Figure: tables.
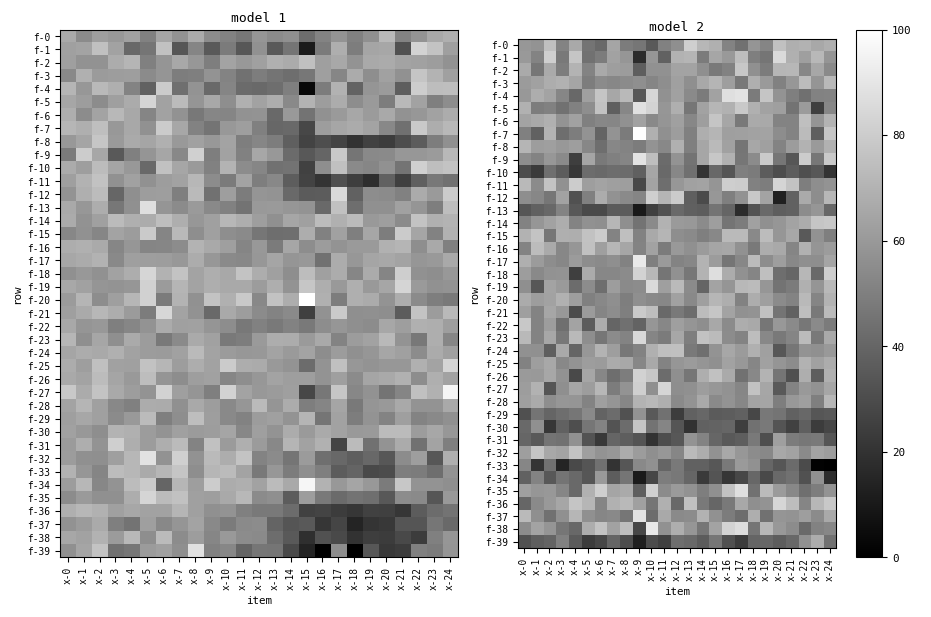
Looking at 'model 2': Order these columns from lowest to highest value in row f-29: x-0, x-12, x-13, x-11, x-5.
x-12, x-0, x-13, x-11, x-5
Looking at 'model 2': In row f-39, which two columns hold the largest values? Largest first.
x-23, x-22
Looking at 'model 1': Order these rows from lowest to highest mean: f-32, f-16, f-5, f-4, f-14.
f-4, f-32, f-16, f-5, f-14
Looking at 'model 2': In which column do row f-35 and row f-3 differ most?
x-17
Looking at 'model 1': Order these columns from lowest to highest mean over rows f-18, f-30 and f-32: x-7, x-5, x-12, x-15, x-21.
x-12, x-15, x-21, x-7, x-5
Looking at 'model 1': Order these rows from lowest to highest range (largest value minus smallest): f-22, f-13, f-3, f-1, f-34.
f-22, f-3, f-13, f-34, f-1
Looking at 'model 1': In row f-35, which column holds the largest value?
x-5
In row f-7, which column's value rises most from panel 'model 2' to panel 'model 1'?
x-6
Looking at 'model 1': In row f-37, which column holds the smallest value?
x-18
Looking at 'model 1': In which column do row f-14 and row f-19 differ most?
x-21
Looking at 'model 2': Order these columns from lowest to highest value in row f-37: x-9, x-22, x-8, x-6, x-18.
x-8, x-6, x-22, x-18, x-9
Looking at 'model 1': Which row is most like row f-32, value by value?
f-35
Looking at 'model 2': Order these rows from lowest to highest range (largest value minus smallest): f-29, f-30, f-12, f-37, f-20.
f-20, f-29, f-37, f-30, f-12
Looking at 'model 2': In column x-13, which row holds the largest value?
f-0
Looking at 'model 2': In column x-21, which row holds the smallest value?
f-30
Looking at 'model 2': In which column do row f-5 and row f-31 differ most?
x-10
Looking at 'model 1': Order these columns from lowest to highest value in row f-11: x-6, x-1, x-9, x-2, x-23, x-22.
x-22, x-23, x-9, x-6, x-1, x-2
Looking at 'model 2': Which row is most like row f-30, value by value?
f-29
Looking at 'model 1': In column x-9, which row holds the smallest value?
f-1
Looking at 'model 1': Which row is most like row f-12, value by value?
f-9
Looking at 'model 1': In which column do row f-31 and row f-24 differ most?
x-17
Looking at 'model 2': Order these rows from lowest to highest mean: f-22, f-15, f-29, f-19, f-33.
f-33, f-29, f-22, f-19, f-15
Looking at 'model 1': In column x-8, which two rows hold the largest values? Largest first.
f-39, f-9
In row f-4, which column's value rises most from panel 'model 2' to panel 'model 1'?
x-22
